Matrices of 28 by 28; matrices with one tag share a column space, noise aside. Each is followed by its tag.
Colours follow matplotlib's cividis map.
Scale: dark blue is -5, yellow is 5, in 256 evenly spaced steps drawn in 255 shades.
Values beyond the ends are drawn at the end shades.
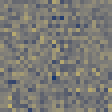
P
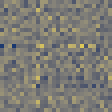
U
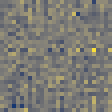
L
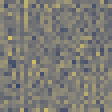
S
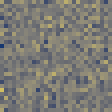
P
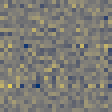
U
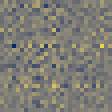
U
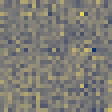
L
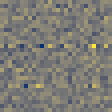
U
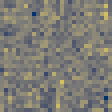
L
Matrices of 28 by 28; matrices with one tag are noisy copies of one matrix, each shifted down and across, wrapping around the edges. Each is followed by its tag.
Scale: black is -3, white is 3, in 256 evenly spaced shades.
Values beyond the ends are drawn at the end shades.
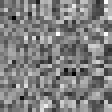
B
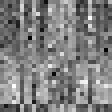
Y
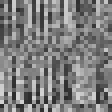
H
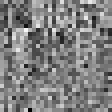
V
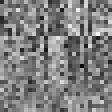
V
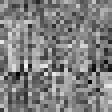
V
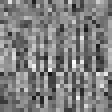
H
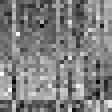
Y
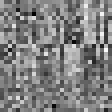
V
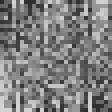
V
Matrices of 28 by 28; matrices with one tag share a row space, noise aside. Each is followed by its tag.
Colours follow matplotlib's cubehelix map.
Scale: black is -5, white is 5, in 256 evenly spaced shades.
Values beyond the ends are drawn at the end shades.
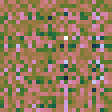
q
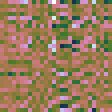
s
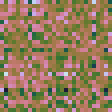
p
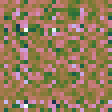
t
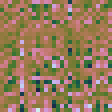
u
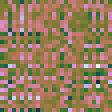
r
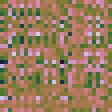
r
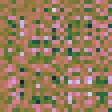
u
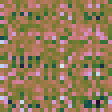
r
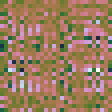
r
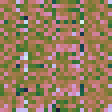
t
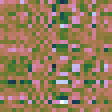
s
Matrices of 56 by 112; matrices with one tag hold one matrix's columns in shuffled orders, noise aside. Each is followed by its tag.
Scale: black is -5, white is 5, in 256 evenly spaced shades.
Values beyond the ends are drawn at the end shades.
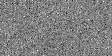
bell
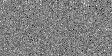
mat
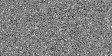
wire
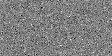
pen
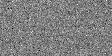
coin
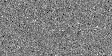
wire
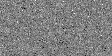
coin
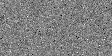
pen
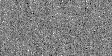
bell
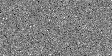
wire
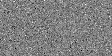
coin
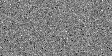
coin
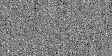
bell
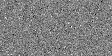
wire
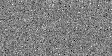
mat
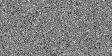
coin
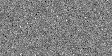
wire
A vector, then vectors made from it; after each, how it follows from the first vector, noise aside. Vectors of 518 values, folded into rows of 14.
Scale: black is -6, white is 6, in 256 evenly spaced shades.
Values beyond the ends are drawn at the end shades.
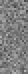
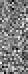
reversed, negated, scaled up.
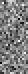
reversed, scaled up.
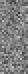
reversed, negated.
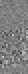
reversed, partly zeroed.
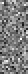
reversed, scaled up.
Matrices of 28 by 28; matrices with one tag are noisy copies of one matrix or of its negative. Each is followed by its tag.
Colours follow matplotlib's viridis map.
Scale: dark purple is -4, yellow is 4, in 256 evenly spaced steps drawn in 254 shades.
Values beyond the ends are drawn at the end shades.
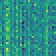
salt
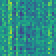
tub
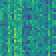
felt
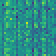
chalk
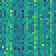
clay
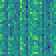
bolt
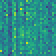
tub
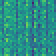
chalk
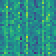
bolt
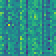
bolt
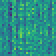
tub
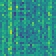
tub
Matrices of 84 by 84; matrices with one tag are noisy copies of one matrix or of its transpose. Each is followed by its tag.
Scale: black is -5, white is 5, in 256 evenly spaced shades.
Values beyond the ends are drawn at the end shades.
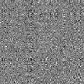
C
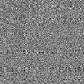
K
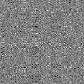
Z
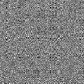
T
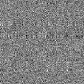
Z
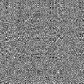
T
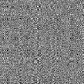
T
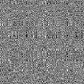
Z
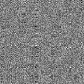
Z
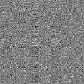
Z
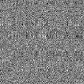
Z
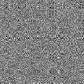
T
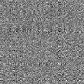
C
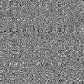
C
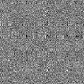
Z
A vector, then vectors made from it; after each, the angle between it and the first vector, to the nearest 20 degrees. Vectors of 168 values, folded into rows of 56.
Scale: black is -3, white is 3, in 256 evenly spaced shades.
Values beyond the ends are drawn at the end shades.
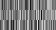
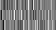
80 degrees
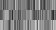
120 degrees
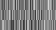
40 degrees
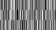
60 degrees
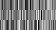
20 degrees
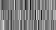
40 degrees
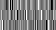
100 degrees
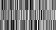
20 degrees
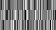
120 degrees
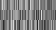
160 degrees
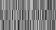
140 degrees
